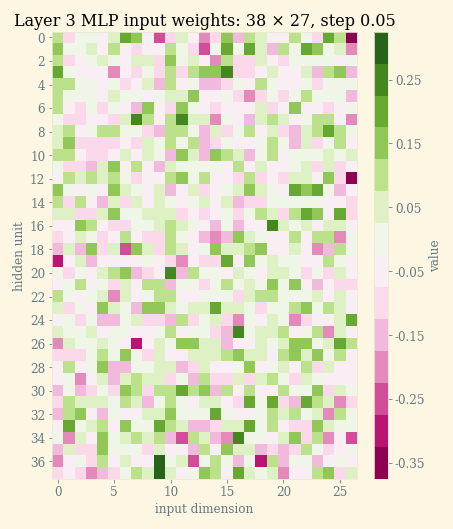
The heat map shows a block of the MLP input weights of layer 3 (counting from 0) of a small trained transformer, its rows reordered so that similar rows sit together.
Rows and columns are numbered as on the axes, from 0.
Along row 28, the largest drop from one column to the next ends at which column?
5
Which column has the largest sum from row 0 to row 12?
0
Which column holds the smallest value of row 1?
13
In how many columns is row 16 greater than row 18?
11
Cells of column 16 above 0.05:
6
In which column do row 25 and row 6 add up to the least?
24
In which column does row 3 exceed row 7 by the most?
14
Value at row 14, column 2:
0.1
